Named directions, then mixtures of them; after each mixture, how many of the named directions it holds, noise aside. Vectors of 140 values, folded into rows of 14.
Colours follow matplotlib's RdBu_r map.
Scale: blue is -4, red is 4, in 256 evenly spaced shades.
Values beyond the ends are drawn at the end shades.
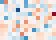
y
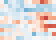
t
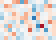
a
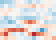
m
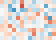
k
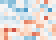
four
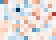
one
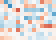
three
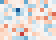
two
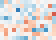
three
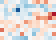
two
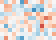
two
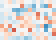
three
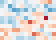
four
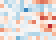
one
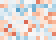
four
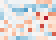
four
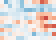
one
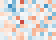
two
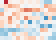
three
